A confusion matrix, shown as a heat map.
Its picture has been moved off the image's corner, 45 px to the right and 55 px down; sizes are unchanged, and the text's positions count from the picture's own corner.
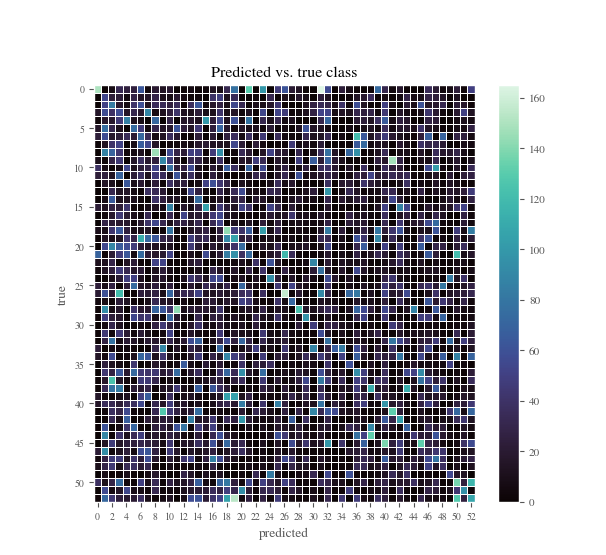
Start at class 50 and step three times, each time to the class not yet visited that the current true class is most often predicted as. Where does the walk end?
6
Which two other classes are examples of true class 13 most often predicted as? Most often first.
32, 20
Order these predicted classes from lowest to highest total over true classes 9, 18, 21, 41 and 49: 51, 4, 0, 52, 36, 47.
51, 36, 0, 47, 4, 52
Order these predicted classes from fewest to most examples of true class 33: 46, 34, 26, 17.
26, 46, 17, 34
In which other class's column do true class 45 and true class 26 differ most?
3
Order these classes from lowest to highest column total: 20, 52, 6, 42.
52, 42, 20, 6
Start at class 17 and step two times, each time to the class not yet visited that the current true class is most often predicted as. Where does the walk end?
16
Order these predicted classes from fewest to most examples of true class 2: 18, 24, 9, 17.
18, 24, 17, 9
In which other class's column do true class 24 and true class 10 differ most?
47
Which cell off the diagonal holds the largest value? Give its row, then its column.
0, 31
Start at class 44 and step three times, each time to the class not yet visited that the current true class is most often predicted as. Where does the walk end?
12
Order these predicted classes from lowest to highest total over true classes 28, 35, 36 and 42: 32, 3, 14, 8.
14, 3, 32, 8
